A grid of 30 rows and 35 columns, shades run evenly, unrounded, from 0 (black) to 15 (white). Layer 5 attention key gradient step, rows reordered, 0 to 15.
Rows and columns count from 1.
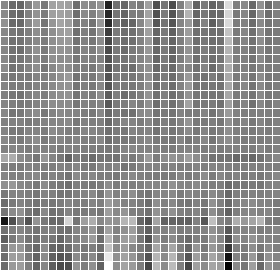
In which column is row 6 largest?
29
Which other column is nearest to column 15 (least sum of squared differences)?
34
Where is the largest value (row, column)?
30, 14
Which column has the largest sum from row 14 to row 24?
2
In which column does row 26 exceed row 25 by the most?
1
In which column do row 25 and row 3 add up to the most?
9
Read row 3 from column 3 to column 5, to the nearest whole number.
6 8 9
